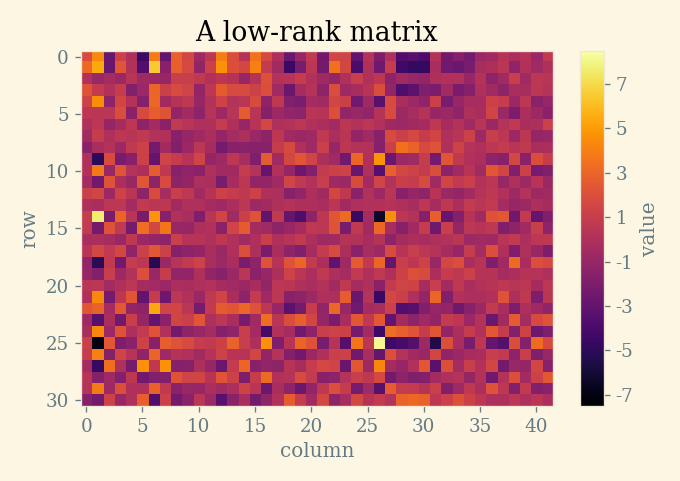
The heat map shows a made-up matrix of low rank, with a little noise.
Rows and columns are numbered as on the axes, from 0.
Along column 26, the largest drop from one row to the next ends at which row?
26
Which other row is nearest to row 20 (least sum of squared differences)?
7
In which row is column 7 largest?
27
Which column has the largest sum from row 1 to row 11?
6
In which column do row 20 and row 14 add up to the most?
1
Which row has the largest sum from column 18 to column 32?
30
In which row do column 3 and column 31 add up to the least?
25
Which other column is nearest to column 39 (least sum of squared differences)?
17
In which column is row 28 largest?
16
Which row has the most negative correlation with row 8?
3
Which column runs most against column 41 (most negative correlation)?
36
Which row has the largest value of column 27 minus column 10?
14
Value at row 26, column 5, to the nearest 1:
-1
